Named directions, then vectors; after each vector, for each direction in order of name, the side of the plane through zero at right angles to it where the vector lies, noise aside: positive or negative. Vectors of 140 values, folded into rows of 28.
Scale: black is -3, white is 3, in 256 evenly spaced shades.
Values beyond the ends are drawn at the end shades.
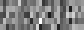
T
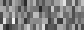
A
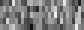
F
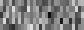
positive, negative, positive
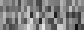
positive, negative, negative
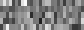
negative, negative, negative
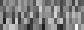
negative, positive, positive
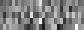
negative, positive, positive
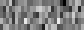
negative, negative, positive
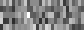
negative, negative, negative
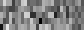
negative, negative, negative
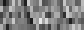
positive, positive, positive
